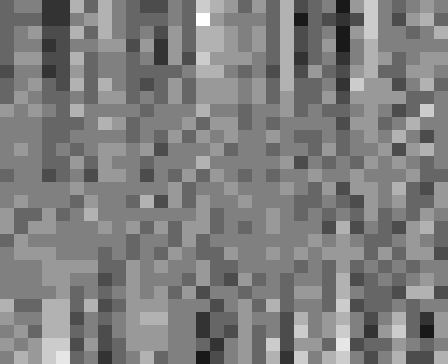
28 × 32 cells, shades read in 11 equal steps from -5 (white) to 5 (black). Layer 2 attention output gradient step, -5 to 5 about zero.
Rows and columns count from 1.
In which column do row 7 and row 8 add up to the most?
25
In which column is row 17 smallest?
7
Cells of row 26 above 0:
11
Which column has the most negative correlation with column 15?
22
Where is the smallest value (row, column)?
2, 15
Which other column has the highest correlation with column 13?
28
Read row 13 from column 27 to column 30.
-1 0 -1 0
